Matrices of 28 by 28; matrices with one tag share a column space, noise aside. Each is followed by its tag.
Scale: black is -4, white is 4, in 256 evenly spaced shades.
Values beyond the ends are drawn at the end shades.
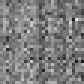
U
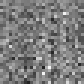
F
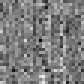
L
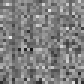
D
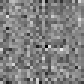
D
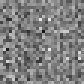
U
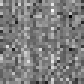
D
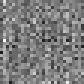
F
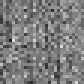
F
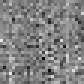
F
